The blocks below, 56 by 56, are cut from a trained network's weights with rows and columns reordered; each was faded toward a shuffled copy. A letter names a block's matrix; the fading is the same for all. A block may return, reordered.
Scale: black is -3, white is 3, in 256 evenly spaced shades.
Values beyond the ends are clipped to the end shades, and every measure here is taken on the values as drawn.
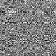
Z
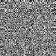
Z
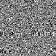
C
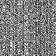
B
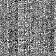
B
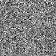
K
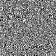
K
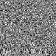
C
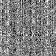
B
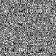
C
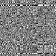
Z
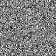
K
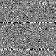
Z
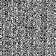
B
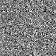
K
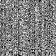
B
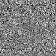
C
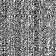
B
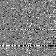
Z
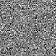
Z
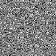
C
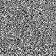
K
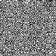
K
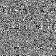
C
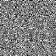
C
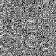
C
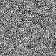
K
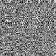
C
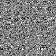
C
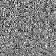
C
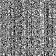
B
